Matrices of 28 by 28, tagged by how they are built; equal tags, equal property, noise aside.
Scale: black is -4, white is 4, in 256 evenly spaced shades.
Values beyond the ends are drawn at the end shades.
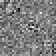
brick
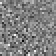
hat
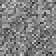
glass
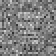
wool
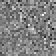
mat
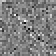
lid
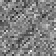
glass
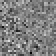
hat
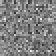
wool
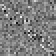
lid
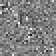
brick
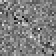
brick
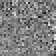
mat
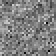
glass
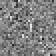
brick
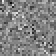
lid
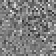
mat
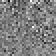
mat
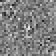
brick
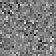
brick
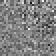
mat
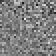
mat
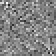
lid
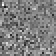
hat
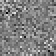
brick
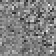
mat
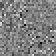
brick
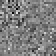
brick
